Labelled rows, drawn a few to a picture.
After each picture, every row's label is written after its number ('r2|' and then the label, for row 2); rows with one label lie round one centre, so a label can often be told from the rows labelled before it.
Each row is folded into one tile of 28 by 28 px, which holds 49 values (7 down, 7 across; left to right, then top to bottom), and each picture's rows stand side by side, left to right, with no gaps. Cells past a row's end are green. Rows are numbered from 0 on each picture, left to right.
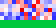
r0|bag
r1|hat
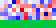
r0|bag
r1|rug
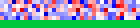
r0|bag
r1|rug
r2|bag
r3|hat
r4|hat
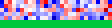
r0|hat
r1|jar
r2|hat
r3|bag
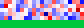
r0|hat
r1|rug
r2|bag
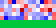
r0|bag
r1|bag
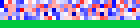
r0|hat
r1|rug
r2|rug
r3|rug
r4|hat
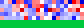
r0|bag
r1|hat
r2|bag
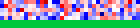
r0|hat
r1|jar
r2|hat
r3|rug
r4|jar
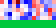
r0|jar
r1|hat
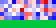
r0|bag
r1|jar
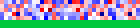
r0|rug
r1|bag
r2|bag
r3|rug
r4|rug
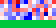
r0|jar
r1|rug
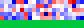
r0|bag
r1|rug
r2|jar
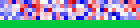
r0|bag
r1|hat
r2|jar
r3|hat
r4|bag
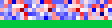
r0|bag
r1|bag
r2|bag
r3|rug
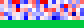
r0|jar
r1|jar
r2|rug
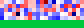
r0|rug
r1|jar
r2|rug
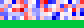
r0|bag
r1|jar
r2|rug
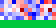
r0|bag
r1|bag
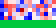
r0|hat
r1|rug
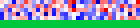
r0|rug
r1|rug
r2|jar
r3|bag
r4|rug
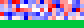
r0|jar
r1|bag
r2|hat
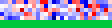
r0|bag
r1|jar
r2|bag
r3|hat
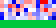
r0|rug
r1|jar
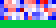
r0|hat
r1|jar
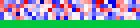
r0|rug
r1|bag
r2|hat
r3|jar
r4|hat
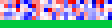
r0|jar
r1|hat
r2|jar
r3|jar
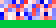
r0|rug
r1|rug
